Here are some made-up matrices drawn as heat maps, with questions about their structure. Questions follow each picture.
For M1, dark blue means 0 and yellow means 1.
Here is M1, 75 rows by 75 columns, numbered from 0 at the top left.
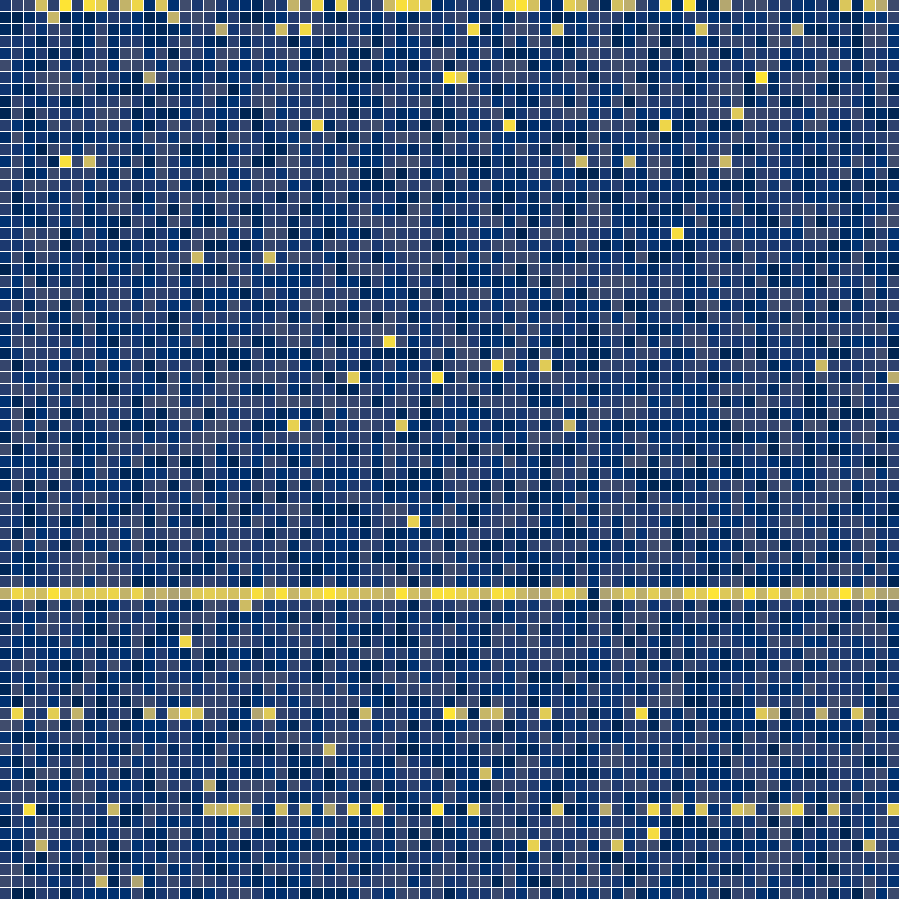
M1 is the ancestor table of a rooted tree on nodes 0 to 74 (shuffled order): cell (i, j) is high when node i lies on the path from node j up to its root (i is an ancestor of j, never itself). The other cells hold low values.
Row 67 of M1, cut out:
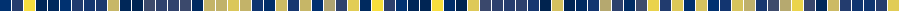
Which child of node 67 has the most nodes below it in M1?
2
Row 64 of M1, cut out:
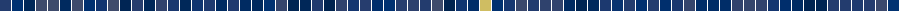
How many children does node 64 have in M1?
1
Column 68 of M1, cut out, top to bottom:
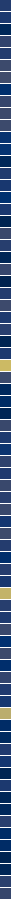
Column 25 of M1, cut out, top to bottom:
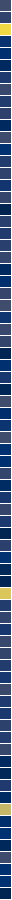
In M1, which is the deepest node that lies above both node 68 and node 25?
49
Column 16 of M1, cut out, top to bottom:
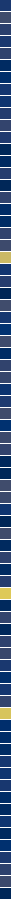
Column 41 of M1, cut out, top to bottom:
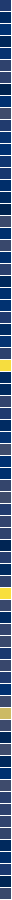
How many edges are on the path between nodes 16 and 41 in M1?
4
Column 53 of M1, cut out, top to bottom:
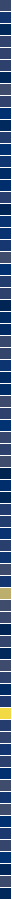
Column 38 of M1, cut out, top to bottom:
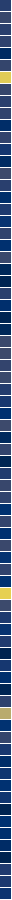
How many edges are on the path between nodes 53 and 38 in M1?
3
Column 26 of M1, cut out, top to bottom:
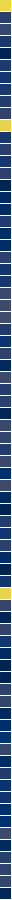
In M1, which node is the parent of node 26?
10
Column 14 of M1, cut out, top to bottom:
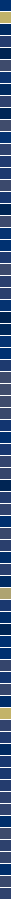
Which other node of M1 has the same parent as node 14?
4
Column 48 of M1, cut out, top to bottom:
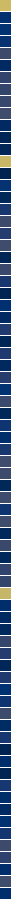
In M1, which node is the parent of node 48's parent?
0
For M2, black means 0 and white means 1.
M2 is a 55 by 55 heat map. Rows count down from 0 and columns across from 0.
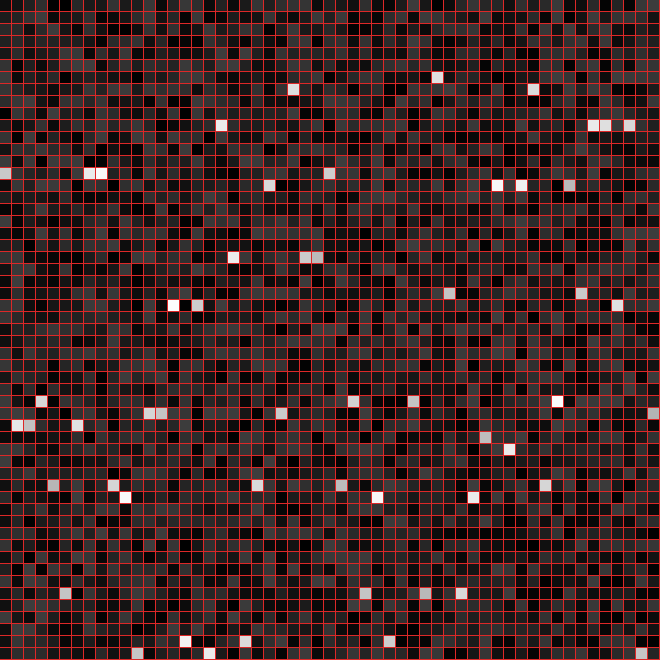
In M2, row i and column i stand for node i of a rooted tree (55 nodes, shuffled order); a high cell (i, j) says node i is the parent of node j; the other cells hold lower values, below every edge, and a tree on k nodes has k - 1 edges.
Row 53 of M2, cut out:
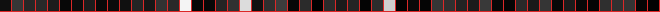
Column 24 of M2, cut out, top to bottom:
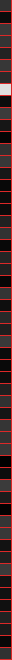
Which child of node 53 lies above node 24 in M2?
15
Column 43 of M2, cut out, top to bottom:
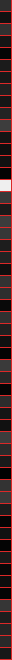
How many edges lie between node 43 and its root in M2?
5
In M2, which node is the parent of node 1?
35
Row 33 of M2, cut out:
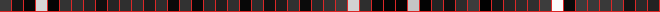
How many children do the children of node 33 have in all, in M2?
4
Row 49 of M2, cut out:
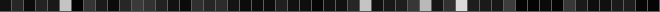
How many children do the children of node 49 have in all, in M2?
3
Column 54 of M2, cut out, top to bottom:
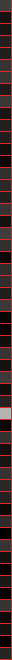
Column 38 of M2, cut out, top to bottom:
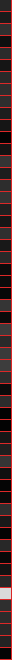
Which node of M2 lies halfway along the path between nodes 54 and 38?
41
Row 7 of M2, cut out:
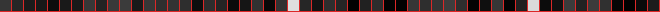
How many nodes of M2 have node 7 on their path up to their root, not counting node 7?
5
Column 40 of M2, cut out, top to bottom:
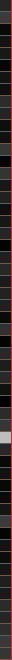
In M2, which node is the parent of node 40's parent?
6
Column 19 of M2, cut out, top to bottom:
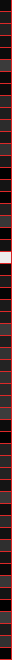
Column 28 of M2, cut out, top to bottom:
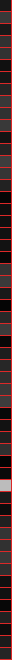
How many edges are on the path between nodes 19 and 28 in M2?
3
